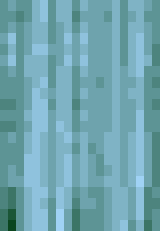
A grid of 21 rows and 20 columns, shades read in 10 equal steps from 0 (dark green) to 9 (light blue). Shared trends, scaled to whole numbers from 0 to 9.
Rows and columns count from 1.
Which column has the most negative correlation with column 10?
8
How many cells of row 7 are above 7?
1
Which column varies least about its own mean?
15
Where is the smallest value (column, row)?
2, 21
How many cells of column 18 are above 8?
1
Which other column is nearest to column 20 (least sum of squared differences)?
3
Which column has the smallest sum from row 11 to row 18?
20
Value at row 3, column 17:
7
